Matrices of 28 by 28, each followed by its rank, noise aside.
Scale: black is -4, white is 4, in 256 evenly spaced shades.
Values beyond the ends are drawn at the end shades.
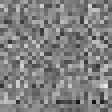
six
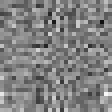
six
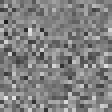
eight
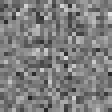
eight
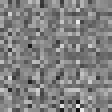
four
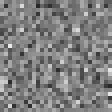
six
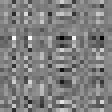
two
